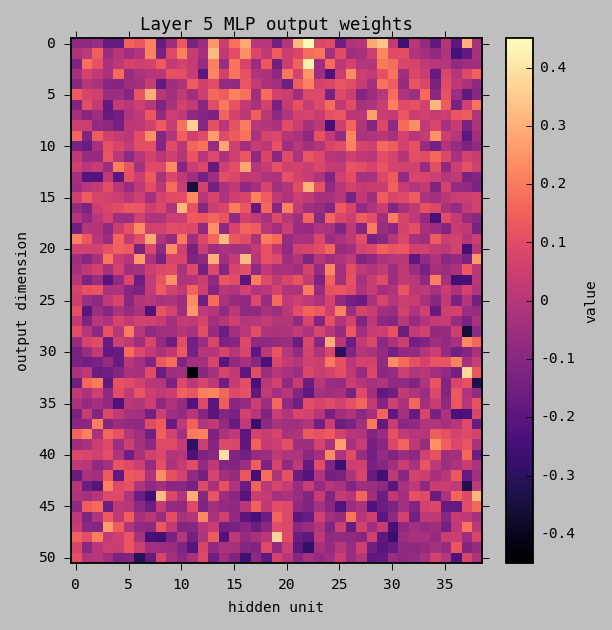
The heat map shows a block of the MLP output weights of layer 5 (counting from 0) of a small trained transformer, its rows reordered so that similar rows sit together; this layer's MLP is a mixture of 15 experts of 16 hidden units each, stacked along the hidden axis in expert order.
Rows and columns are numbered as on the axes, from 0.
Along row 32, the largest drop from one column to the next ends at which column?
11
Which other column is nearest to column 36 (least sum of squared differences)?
27
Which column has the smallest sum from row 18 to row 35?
3
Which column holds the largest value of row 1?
13
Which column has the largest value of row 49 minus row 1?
36
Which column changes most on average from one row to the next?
37
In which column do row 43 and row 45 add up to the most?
17
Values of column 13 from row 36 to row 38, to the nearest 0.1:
-0.2 0 -0.1
